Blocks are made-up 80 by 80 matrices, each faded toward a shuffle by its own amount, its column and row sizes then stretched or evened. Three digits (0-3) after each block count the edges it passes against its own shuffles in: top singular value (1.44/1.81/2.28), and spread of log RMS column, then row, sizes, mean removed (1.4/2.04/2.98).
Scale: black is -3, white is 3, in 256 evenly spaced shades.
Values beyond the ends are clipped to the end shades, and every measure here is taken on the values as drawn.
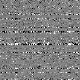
3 1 3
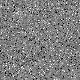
0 0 0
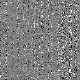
0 3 0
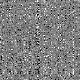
2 2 1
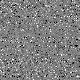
0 0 2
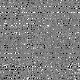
0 1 3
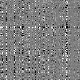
3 3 2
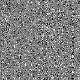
1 2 0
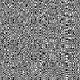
3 2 0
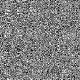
2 1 1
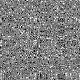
2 0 1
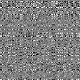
3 1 3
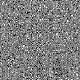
2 1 0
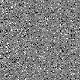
2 1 0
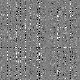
1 3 1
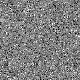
1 0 0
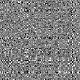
3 2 2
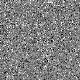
0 1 1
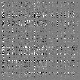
1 3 3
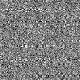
2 0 2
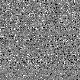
0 0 2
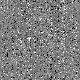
0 2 0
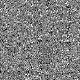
1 2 0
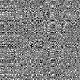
3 1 2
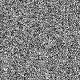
1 0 0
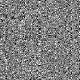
2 2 0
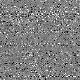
2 0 2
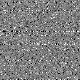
1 0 2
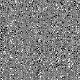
2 2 1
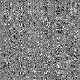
2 2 0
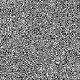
2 1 0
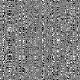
3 3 1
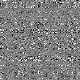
2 1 3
